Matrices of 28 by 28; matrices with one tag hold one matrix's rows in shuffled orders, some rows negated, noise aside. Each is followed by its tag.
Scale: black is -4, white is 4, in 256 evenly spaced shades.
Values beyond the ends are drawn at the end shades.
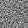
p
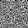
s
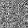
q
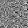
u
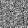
s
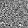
p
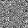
q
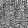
s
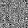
q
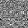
s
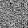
s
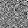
u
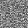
s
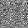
s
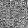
s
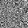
u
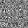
p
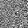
u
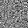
u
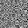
u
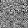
s
